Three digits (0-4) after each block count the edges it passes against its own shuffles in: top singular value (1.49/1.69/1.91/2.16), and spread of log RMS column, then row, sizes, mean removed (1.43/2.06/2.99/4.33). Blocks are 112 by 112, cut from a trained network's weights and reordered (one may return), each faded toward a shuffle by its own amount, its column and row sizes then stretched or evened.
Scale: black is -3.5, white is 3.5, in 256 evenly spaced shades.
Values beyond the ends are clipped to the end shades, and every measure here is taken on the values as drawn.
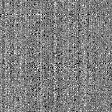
3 1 2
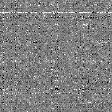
1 2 2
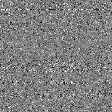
2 1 2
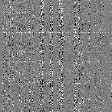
1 4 1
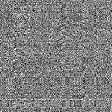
4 2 0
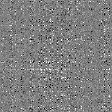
0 3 2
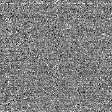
1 2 0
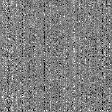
2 3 1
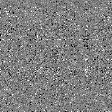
1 2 2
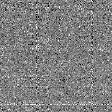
2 2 1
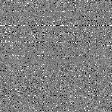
1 2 3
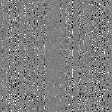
1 4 1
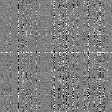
4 4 1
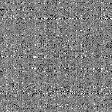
1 1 3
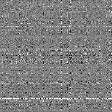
4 2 3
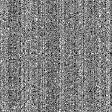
4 1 1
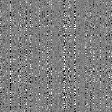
4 4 2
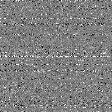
0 1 3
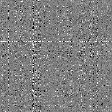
1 3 2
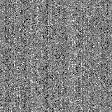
1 1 0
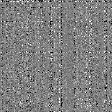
2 3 2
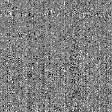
2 2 2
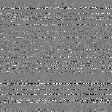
2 0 4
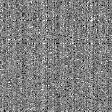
3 1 2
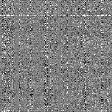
3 3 1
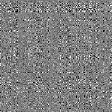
4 3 3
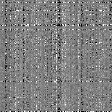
4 3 3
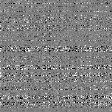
1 1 4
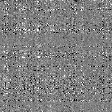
1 2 3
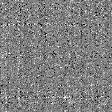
0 1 2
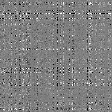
2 3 3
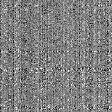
4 2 2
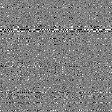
4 1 3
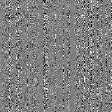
3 4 1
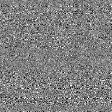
2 0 3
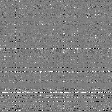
3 1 3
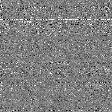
1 1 3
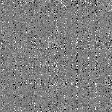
0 3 2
